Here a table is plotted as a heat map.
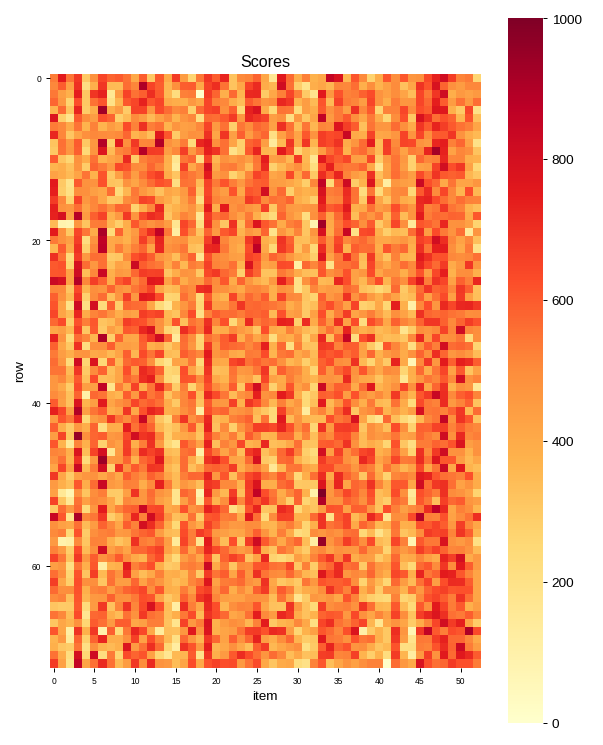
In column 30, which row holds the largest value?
10
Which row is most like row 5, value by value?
14
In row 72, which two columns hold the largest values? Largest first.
3, 45
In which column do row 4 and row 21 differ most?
18
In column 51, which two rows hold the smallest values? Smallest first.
19, 32
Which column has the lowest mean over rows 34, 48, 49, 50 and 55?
15
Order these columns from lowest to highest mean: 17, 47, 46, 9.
17, 9, 46, 47
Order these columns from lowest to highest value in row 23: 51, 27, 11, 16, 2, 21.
2, 16, 27, 21, 11, 51
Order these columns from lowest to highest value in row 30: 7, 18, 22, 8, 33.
22, 7, 8, 18, 33
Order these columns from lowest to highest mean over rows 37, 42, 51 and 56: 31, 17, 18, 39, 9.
31, 39, 18, 9, 17
